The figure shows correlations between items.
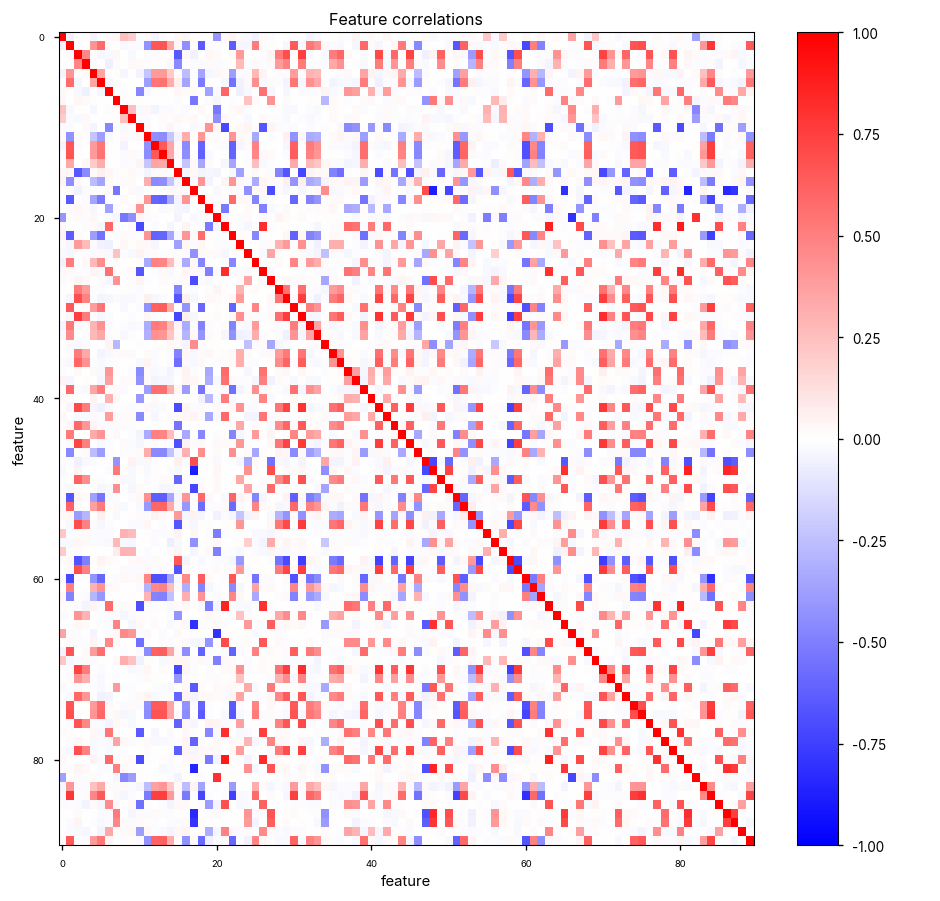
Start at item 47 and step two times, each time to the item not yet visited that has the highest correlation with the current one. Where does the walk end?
34
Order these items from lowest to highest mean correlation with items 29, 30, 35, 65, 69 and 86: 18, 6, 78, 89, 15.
15, 18, 6, 89, 78
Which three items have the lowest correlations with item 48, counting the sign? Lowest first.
17, 47, 34
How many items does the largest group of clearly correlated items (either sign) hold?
28
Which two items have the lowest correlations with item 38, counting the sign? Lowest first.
10, 19
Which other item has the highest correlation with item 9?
66
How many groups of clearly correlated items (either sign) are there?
5
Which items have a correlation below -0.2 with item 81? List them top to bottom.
17, 34, 47
